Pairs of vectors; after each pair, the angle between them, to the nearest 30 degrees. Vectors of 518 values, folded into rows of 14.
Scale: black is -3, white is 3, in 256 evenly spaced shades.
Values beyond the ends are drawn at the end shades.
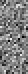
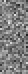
120 degrees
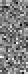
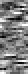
90 degrees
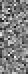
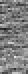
60 degrees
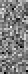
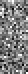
60 degrees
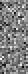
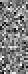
30 degrees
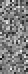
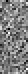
120 degrees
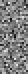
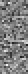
30 degrees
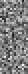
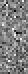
120 degrees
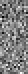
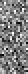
120 degrees
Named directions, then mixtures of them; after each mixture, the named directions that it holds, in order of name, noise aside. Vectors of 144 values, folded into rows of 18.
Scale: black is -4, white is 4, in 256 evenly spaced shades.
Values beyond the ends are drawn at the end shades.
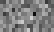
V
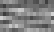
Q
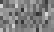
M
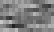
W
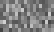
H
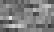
W.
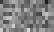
M, Q, V.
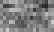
M, Q, W.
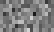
V.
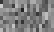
M.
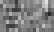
H, M, Q.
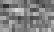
Q, W.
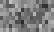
M, V, W.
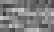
Q.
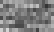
M, W.
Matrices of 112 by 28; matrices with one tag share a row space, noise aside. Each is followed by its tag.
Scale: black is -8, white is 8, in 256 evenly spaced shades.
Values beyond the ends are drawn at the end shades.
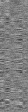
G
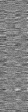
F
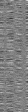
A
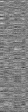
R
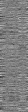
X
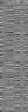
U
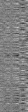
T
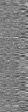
T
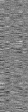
G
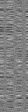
A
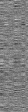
R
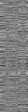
X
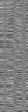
A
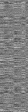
R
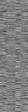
F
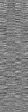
F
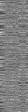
X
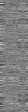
X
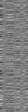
U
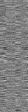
F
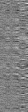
T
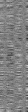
A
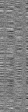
A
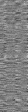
F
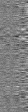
T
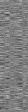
G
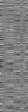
U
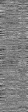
X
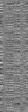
U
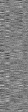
G
